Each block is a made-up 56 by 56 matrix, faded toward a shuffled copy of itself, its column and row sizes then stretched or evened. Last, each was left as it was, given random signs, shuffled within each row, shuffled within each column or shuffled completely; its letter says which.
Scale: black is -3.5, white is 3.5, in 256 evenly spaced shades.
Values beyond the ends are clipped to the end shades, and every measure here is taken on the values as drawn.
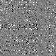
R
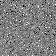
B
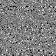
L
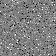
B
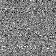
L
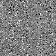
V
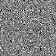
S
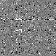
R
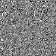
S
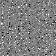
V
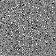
V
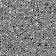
B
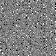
V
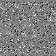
L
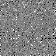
S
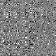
R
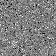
B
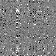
R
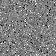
B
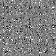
R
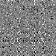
R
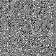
V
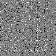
S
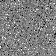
B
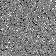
B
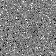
B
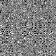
R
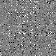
S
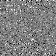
L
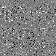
L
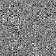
R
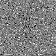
L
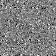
L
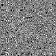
R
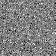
L
